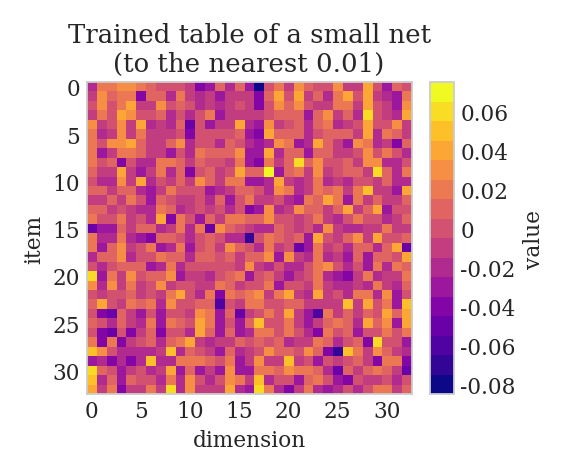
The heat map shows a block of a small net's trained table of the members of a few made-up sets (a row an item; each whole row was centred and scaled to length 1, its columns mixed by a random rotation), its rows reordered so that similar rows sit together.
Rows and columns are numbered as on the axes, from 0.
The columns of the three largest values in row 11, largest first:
28, 32, 19
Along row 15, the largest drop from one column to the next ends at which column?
12
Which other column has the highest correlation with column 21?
26
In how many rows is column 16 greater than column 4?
11
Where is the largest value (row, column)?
9, 18
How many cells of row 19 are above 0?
10
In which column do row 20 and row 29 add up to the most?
6
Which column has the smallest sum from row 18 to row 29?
13
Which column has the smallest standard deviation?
27
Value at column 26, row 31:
-0.04
